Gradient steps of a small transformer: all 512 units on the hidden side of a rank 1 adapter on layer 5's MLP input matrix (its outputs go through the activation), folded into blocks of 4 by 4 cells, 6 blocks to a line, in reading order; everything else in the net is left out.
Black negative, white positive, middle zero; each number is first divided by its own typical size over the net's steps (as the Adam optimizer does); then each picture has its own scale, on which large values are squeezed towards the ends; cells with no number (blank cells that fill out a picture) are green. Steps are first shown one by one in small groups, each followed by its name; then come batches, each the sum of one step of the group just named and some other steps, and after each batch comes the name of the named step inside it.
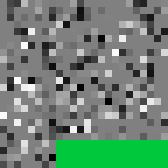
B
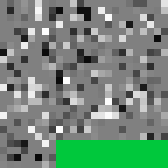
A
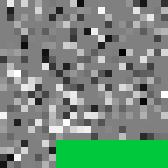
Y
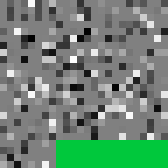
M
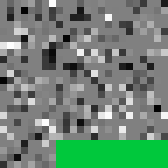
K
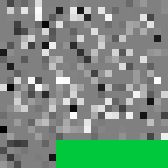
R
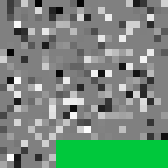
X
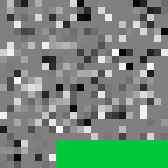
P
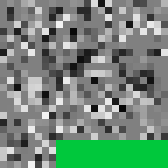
A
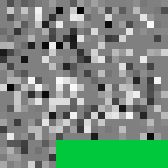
R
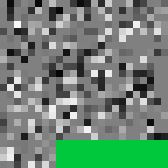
X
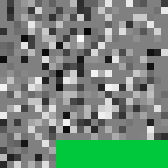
A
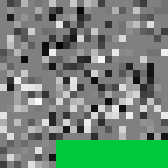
B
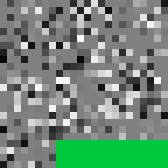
R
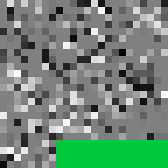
Y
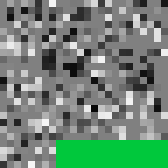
K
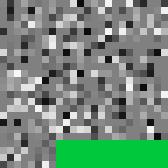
Y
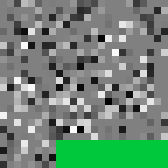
B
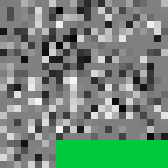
A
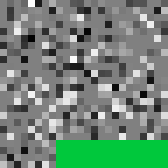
M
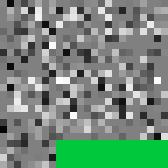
R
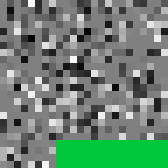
M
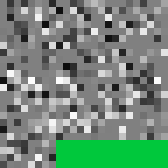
R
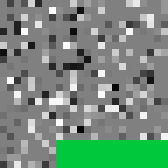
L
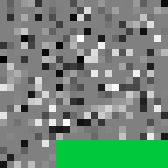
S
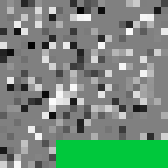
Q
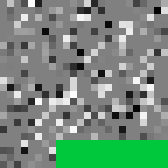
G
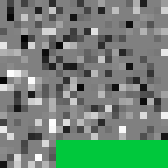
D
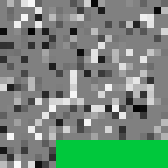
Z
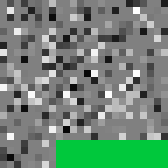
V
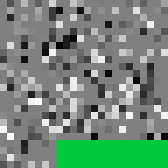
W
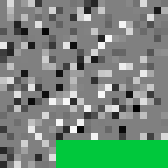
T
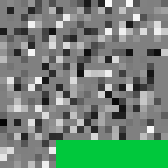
T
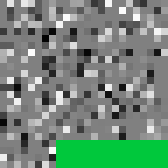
Z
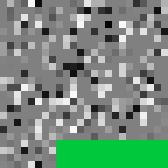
G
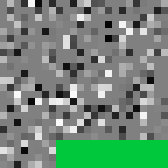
G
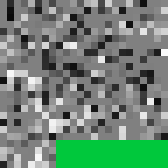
D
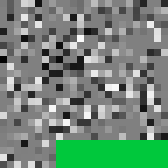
S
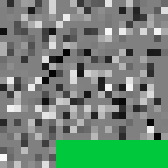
T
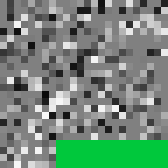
Q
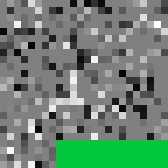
Z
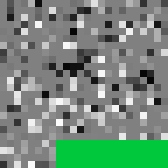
L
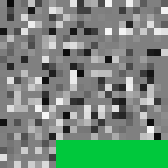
L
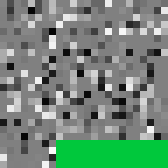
G
